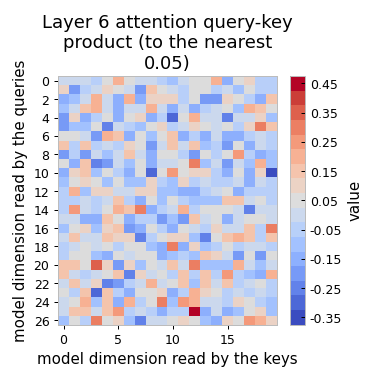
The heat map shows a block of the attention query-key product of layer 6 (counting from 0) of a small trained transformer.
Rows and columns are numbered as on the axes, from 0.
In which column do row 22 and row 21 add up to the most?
15
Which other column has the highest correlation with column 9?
11
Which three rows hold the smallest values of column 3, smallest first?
23, 9, 6
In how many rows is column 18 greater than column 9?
14
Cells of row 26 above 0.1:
3
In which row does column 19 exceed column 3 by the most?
16
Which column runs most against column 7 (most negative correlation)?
17
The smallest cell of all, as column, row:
19, 10
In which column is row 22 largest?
8
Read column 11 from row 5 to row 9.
0 -0.15 0 -0.05 0.05
